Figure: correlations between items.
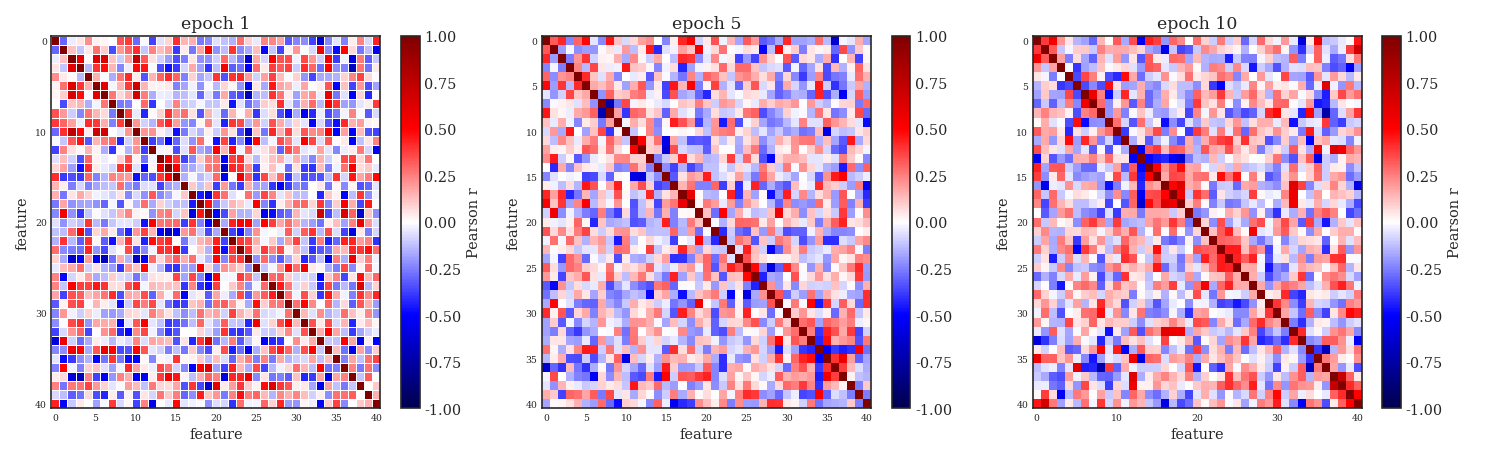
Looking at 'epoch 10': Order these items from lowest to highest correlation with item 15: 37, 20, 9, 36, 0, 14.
36, 9, 37, 20, 0, 14
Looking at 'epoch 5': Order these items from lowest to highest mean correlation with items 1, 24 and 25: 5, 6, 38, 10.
5, 6, 38, 10
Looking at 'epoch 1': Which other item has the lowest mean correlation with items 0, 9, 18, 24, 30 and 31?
34
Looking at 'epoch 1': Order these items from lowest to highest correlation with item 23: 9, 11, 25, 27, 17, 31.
11, 31, 17, 25, 27, 9
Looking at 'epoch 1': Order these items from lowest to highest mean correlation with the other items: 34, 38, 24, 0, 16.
16, 24, 0, 34, 38
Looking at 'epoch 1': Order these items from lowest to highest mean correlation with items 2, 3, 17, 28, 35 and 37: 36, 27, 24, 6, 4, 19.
19, 36, 24, 4, 6, 27
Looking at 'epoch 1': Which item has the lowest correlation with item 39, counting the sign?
6
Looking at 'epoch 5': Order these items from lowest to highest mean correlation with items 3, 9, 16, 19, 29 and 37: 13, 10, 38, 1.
38, 10, 13, 1
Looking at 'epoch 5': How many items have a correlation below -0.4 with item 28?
4
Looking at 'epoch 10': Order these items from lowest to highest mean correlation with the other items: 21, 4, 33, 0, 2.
33, 2, 4, 0, 21
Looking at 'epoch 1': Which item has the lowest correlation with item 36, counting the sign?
17
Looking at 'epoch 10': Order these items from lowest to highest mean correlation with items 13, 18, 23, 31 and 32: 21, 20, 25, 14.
25, 14, 21, 20
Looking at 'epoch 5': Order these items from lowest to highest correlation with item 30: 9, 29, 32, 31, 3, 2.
3, 9, 29, 31, 32, 2
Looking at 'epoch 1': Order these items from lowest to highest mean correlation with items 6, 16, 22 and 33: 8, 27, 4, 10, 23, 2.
23, 27, 4, 2, 8, 10
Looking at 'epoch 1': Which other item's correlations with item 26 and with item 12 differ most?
40
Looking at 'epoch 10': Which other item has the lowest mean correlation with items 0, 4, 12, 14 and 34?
13
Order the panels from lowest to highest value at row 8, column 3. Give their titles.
epoch 1, epoch 5, epoch 10
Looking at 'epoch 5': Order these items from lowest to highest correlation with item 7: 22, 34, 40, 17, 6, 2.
6, 34, 2, 17, 22, 40
